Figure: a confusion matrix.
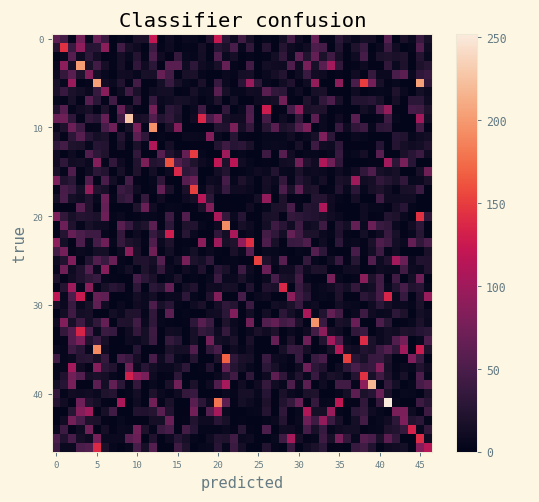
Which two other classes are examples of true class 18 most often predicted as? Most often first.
26, 6
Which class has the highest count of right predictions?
41
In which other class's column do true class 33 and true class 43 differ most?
3
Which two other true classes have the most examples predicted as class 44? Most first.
36, 23
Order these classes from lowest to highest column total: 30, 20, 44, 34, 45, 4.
44, 34, 30, 4, 20, 45
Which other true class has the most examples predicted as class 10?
38
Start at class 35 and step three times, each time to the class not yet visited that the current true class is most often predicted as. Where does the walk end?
29
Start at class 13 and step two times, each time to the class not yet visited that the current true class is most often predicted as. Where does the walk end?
4
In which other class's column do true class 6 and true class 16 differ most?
37
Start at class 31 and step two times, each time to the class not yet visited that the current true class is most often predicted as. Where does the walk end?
14
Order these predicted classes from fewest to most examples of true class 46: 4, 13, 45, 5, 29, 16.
13, 16, 29, 4, 45, 5
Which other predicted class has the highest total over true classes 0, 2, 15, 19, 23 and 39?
20
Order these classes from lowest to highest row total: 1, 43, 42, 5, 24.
24, 43, 1, 42, 5
